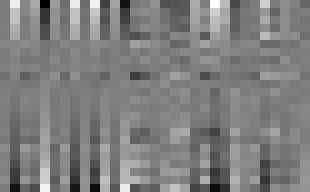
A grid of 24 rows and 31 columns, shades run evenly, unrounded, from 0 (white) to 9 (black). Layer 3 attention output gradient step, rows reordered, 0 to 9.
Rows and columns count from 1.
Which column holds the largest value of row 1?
5
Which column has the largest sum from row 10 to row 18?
22
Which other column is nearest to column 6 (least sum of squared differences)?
29
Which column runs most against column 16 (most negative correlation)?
18
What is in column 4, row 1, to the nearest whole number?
3
